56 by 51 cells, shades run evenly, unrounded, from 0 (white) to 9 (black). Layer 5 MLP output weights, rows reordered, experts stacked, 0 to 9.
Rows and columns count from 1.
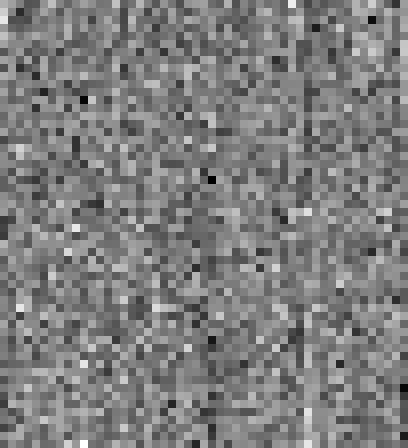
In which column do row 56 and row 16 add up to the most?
25
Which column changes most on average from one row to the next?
24
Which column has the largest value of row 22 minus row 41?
39
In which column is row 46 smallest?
11
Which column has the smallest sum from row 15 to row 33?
37
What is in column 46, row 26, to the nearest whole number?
6
